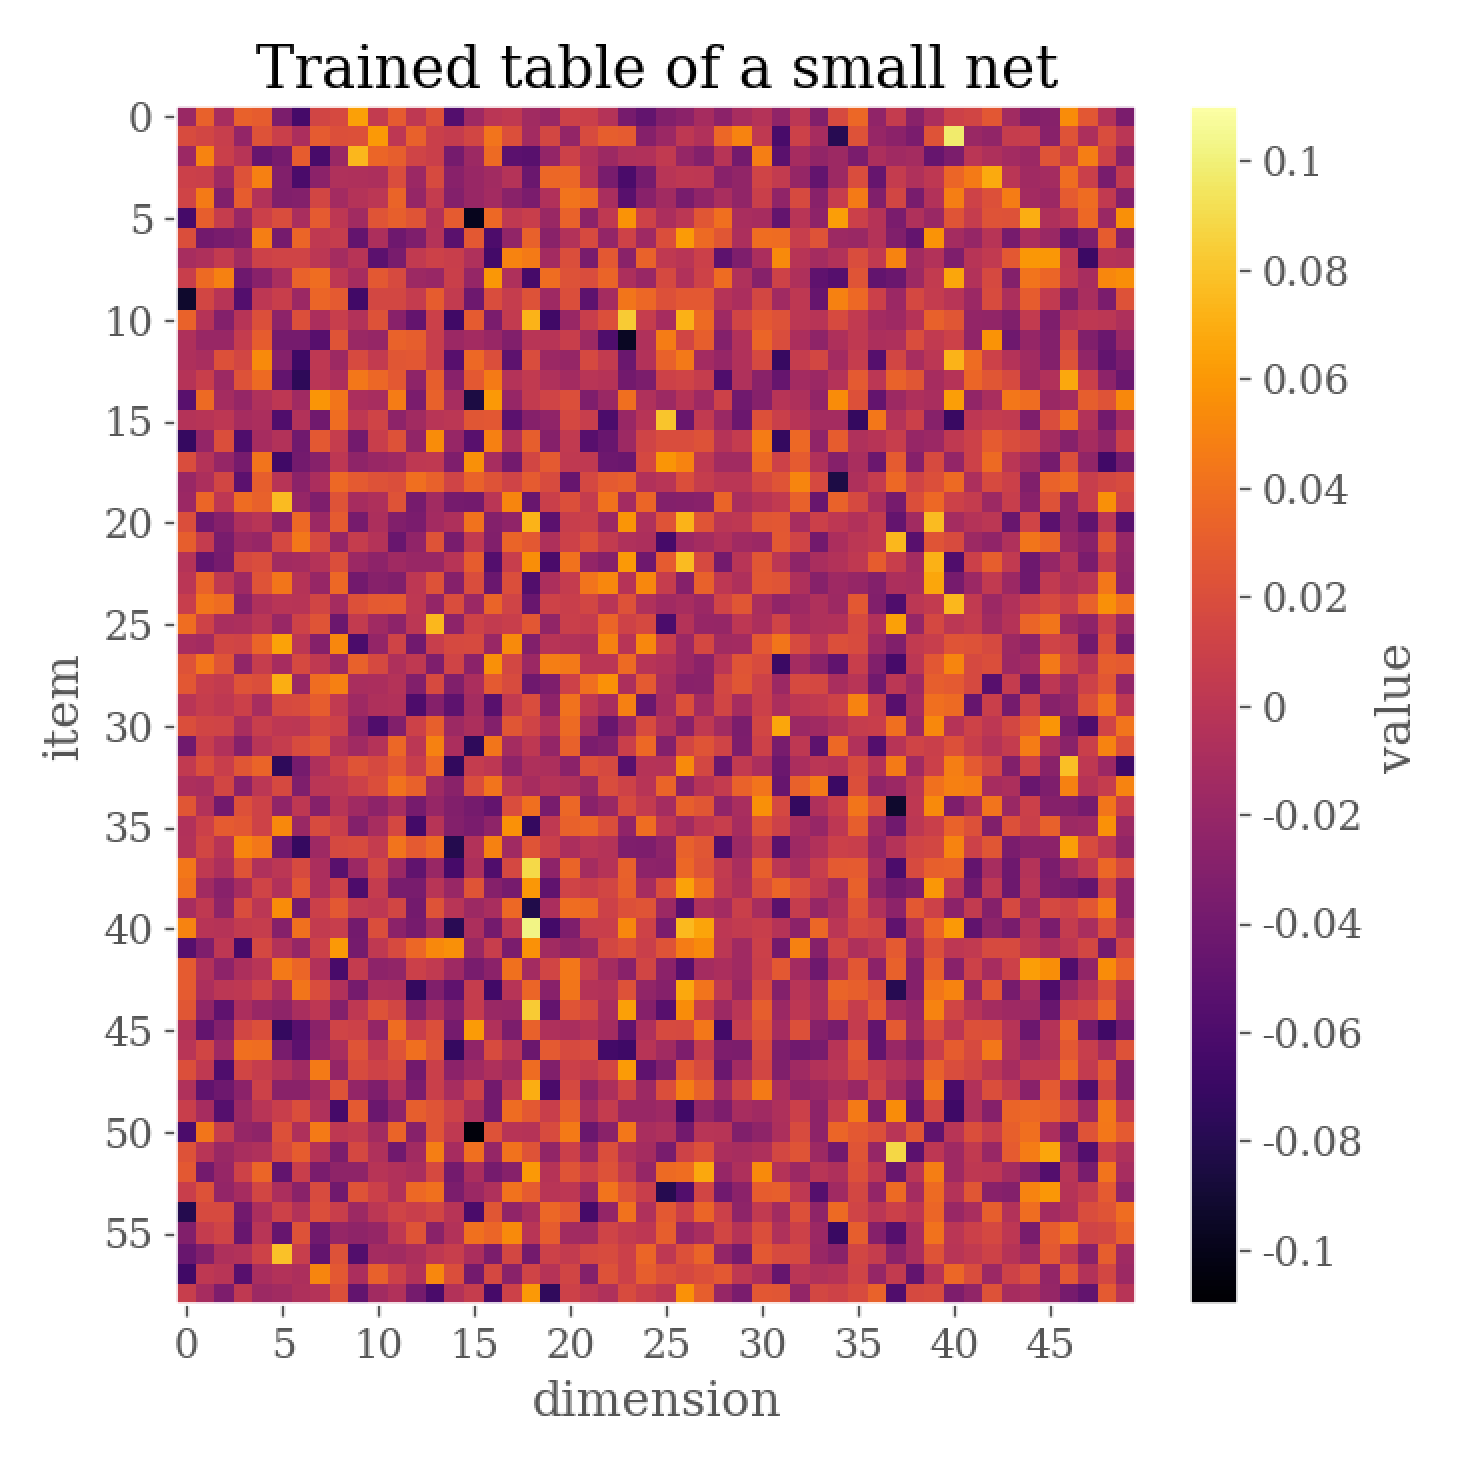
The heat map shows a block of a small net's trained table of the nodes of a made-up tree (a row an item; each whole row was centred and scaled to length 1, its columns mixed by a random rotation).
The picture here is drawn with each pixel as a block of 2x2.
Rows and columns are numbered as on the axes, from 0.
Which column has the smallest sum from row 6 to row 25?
14
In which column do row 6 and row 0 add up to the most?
4
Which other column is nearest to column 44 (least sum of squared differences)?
7
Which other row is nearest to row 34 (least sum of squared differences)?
58
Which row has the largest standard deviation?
40
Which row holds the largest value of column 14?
41
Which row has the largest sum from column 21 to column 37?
10
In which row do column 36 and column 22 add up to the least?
46
